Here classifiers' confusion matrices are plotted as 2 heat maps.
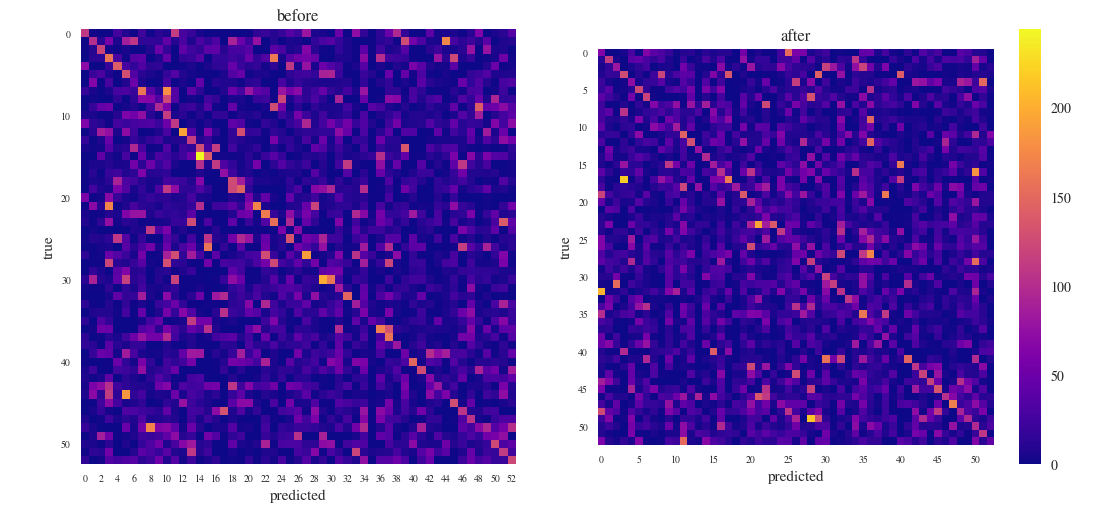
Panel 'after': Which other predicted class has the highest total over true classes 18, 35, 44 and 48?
0
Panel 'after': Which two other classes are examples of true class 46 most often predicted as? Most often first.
21, 22
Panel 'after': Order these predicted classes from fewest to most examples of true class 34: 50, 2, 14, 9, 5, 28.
2, 9, 50, 14, 5, 28
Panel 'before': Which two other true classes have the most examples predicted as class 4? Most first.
25, 18
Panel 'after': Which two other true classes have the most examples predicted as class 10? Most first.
32, 7
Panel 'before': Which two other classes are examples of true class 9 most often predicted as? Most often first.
48, 23
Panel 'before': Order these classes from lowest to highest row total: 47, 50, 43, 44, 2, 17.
17, 47, 2, 44, 50, 43
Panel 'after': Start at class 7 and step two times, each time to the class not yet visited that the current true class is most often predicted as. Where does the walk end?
47
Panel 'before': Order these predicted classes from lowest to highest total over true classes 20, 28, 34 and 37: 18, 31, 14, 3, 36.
14, 36, 18, 31, 3
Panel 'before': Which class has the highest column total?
10
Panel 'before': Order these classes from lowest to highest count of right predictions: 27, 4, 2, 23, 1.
1, 2, 4, 23, 27
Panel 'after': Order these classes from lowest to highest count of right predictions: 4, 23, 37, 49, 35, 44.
37, 4, 49, 44, 23, 35
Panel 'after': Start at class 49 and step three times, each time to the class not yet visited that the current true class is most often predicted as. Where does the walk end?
16
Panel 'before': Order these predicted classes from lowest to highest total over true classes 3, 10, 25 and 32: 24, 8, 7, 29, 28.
8, 24, 29, 28, 7
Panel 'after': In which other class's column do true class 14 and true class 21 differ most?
28
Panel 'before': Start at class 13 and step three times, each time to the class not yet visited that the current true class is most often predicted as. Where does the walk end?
22
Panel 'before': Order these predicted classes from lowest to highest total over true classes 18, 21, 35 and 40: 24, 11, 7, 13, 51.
24, 11, 7, 51, 13
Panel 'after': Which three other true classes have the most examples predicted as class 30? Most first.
41, 2, 31
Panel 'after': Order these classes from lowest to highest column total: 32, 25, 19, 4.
19, 4, 25, 32
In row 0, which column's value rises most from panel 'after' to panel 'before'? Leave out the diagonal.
11
